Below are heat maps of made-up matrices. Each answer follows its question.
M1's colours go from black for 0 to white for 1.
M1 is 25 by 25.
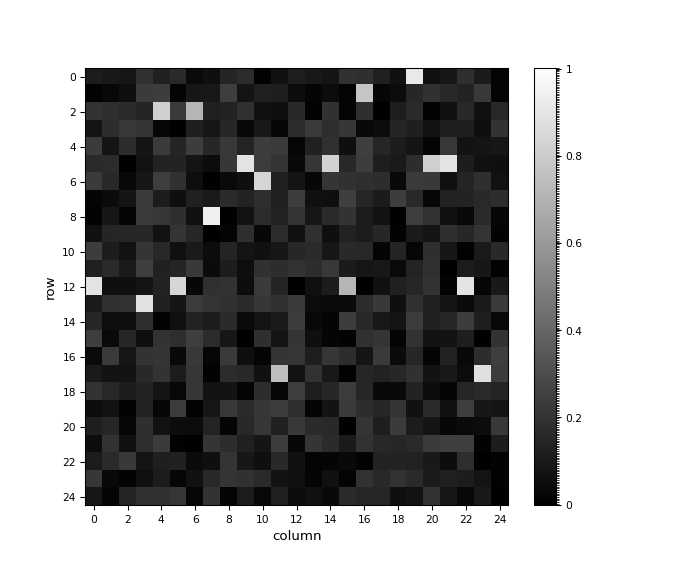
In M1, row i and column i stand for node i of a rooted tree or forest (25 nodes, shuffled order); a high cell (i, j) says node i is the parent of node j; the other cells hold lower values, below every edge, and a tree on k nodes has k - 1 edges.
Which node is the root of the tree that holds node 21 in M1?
12
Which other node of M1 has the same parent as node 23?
11
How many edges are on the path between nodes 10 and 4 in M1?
3
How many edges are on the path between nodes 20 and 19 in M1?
4
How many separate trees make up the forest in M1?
8
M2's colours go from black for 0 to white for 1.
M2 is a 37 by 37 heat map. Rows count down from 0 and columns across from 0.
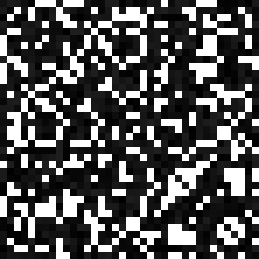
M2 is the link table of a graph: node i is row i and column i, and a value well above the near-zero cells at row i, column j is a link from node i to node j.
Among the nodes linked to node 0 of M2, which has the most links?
node 9
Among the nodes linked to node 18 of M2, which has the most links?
node 2
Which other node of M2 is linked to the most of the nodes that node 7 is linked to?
node 10
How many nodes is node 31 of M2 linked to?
11
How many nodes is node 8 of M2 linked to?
12
